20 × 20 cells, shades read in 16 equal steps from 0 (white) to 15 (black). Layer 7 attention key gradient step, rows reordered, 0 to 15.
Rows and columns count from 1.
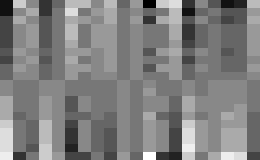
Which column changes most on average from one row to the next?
12
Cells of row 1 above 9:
7
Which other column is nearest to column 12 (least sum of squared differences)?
18
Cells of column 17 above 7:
10
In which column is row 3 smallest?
14
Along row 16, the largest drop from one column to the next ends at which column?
15
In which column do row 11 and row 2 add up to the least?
6
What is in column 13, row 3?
5
